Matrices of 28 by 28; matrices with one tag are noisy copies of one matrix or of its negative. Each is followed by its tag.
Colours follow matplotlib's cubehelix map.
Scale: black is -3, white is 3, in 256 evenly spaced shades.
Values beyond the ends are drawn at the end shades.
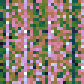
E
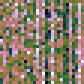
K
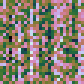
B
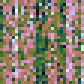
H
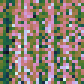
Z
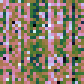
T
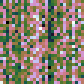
T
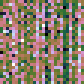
K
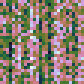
B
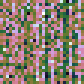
K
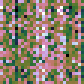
H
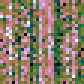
B
